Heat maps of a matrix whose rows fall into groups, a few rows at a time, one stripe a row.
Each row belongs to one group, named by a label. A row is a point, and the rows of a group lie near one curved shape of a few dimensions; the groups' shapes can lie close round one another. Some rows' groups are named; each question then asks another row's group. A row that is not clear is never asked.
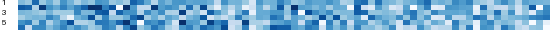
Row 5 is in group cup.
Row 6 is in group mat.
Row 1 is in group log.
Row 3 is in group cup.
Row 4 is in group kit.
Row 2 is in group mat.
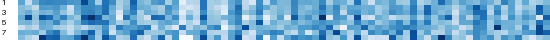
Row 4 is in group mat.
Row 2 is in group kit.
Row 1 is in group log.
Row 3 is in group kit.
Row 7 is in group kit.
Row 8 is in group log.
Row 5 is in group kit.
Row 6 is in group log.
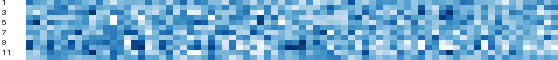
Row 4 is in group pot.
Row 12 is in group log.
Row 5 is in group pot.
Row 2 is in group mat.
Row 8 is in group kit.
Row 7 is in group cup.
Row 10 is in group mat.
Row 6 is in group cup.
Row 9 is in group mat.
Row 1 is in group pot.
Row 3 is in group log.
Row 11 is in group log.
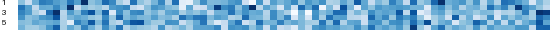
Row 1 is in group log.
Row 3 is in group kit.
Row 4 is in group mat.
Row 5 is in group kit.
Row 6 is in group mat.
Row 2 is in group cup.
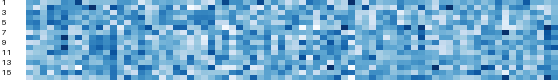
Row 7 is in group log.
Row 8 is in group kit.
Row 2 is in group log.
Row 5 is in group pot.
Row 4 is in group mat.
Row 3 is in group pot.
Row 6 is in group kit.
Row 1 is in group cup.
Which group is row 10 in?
kit
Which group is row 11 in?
log
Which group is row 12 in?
cup
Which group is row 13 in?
cup
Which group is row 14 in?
kit
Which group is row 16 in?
log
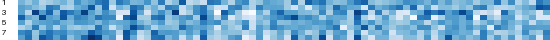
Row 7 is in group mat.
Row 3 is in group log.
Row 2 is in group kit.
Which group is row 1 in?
cup
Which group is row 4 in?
mat
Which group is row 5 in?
mat
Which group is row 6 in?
log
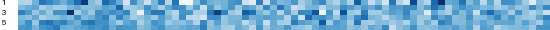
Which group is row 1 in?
log
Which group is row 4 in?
cup
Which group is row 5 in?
mat
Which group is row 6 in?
mat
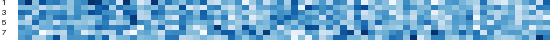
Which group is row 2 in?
cup
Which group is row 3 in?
mat
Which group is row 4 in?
mat
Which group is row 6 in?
cup
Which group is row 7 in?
pot
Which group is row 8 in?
kit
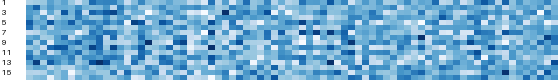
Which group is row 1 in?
kit
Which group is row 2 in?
pot
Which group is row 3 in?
kit
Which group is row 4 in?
pot
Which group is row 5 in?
mat
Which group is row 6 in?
pot
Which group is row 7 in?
kit
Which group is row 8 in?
kit
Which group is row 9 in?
pot
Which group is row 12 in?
mat
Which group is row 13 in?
mat
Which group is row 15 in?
log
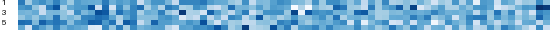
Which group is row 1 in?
mat
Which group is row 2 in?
kit
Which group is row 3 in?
cup
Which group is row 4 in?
kit
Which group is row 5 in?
mat
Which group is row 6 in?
mat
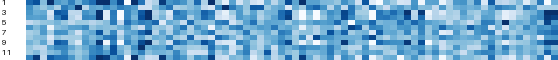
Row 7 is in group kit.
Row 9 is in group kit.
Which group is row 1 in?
mat
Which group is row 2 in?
cup
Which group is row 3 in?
kit
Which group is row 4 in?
kit
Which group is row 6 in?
pot
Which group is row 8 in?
cup
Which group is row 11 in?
kit
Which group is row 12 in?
mat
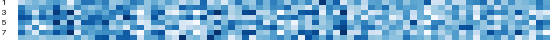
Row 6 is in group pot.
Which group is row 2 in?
mat
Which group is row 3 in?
cup
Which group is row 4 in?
mat
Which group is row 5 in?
kit
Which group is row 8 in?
cup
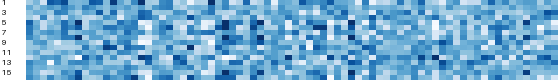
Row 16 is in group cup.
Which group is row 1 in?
log
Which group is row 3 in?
kit
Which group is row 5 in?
cup
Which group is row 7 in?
mat
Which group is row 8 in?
cup
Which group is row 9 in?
pot
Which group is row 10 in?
cup
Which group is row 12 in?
kit
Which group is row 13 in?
pot
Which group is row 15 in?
cup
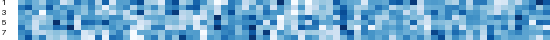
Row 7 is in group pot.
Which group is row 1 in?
kit
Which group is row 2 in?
pot
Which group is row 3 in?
pot
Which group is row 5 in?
kit
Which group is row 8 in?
pot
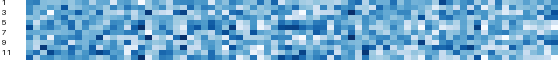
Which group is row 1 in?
pot
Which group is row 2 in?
mat
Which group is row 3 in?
pot
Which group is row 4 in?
mat
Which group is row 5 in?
mat
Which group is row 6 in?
mat
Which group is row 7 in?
cup
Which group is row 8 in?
pot
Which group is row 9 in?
mat
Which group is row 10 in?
log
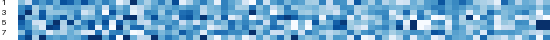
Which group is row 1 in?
log
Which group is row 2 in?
pot
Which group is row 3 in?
pot
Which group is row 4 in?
mat
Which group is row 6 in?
kit
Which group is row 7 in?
pot
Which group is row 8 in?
mat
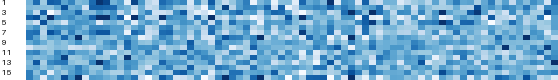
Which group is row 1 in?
mat
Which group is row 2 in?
kit
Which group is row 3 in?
pot
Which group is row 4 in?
mat
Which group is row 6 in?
mat
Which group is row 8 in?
cup
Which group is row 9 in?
cup
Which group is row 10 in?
log
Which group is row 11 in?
pot
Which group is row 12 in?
mat
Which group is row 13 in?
mat
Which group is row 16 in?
cup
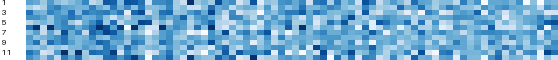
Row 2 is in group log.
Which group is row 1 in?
cup
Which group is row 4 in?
pot
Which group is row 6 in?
mat
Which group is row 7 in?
kit
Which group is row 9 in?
mat
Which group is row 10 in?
cup
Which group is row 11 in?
kit
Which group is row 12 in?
cup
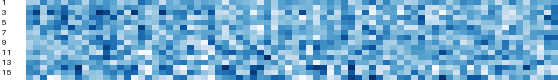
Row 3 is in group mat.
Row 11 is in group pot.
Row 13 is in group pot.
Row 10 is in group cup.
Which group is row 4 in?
kit
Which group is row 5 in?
mat
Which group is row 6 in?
log
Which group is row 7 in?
log
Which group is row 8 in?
kit
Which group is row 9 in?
kit
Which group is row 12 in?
kit
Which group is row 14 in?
cup
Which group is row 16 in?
pot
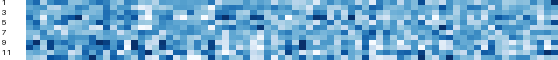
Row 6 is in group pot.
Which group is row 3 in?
cup
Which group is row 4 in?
cup
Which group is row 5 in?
mat
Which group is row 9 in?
mat
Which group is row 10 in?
mat
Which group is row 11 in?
kit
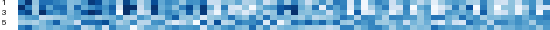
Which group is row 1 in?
mat
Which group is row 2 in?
mat
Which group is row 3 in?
mat
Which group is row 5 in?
kit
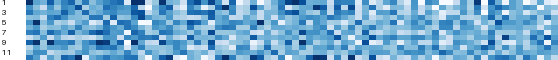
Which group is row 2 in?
cup
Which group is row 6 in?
cup
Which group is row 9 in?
mat
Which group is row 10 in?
kit
